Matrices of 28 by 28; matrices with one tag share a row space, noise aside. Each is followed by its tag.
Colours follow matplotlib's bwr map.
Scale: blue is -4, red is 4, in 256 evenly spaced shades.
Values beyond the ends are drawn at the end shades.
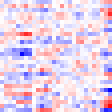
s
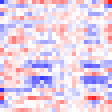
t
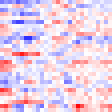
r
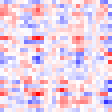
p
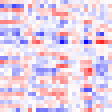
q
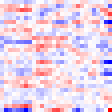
s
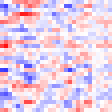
r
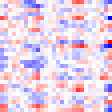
p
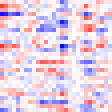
q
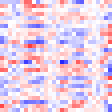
p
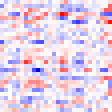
p
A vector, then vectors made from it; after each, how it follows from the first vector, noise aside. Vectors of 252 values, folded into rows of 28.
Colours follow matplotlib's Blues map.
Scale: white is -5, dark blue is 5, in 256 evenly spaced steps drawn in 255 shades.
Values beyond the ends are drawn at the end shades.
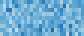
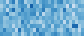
reversed.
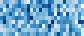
wrapped around, scaled up.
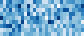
wrapped around, scaled up.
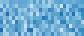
wrapped around.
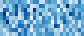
wrapped around, scaled up.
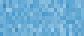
negated, shrunk.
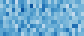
reversed.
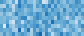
wrapped around, negated.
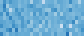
negated, partly zeroed.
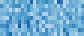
wrapped around.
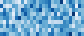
wrapped around, scaled up.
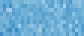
negated, shrunk.
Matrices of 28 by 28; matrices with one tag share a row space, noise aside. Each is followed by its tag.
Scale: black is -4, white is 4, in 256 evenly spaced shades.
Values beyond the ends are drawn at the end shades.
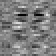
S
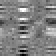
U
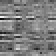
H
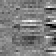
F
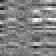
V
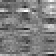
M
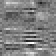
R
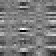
U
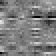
V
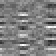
U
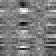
U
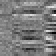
F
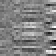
F
